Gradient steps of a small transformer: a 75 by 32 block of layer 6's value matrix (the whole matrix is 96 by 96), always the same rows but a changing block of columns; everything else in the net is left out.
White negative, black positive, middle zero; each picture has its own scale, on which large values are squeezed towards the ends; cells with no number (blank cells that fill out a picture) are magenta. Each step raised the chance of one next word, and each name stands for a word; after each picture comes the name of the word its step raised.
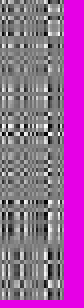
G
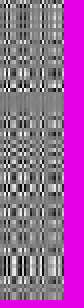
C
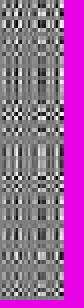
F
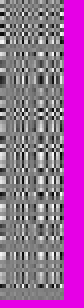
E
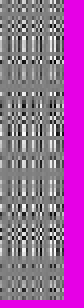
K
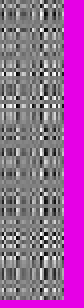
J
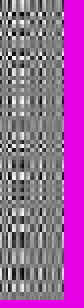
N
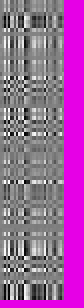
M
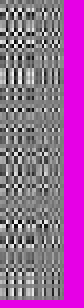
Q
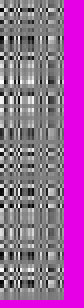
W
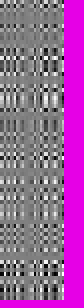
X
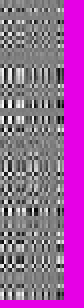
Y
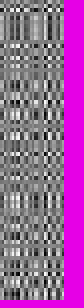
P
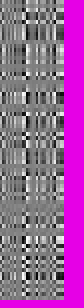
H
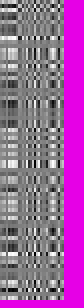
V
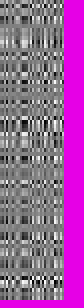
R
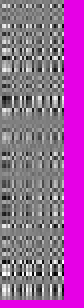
X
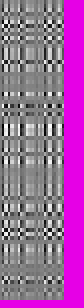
K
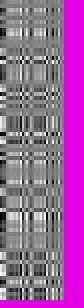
G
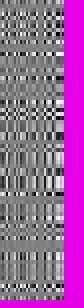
E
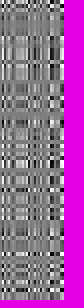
V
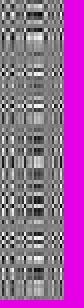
J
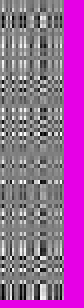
M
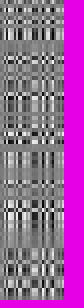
G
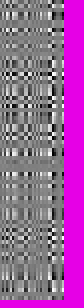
J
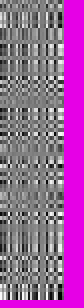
M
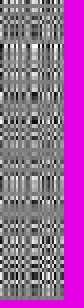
H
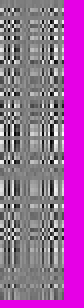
K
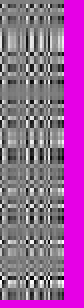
R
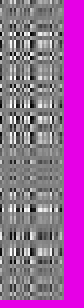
Y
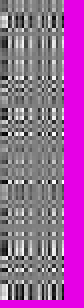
M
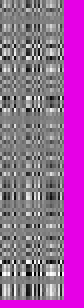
X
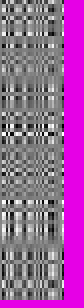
G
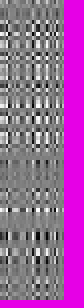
Y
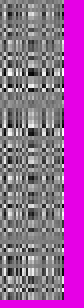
C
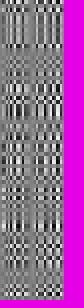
P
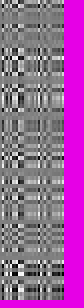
X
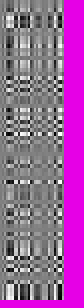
M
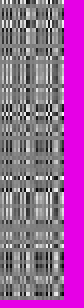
F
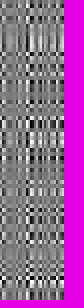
R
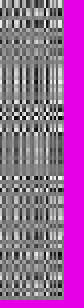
F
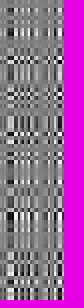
G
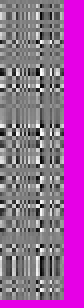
C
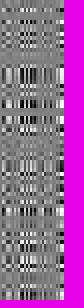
Y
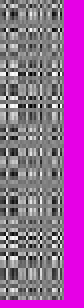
J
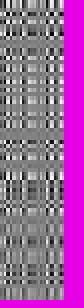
N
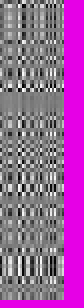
C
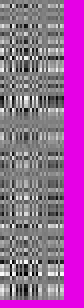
X
